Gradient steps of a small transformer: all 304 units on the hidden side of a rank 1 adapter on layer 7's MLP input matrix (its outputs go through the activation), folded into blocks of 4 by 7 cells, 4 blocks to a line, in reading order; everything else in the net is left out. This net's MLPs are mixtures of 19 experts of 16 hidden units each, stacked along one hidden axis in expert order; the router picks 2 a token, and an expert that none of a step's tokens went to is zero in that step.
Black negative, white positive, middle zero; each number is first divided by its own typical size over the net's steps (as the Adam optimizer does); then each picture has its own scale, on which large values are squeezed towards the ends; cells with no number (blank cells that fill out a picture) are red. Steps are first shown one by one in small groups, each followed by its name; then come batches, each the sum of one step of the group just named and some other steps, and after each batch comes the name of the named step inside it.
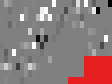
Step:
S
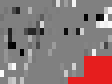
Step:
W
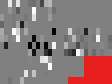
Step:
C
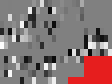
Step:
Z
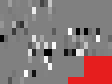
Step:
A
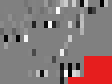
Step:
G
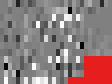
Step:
G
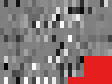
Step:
G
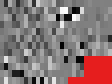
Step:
C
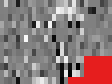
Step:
G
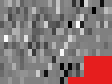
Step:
C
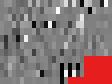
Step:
G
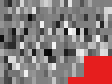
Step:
A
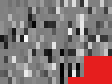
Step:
A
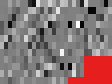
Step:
C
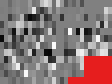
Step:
A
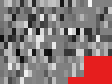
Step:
A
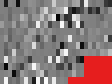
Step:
S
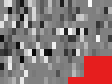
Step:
A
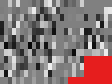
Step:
C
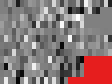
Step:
S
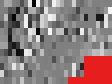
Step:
W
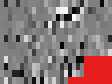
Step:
G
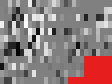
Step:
W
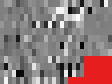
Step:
G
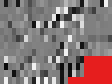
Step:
G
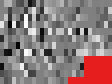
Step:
A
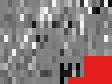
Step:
S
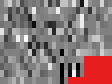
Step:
C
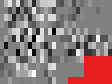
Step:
C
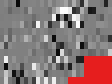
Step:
Z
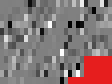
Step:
W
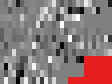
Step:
S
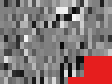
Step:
G
